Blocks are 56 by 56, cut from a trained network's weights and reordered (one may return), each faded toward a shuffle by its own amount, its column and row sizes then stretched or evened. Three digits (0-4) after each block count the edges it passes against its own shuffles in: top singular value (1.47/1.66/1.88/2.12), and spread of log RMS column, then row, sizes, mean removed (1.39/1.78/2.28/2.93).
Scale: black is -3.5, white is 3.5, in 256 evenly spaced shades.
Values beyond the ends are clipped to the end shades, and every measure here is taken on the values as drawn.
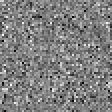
0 1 2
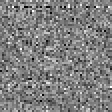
1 0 1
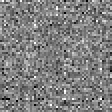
2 2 1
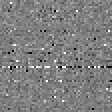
2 0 2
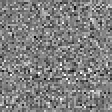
0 0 2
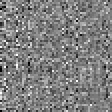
1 3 0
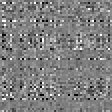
4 3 4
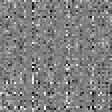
2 4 3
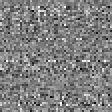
1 0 3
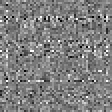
2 2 3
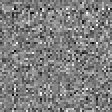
2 3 2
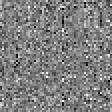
1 3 1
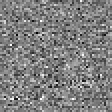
2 1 2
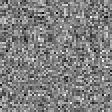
3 1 1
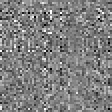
3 3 2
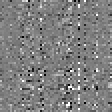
1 4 3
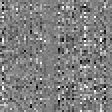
2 4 1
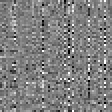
4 4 1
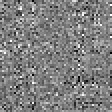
0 3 2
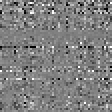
2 3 4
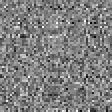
2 0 2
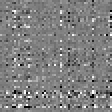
2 3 4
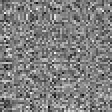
3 2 0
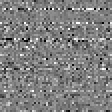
1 0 4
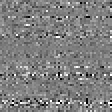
1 1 4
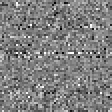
1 0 3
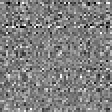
3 2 3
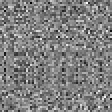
3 0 2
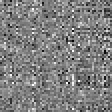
3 3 1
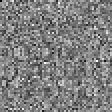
1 0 0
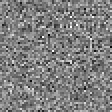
1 1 1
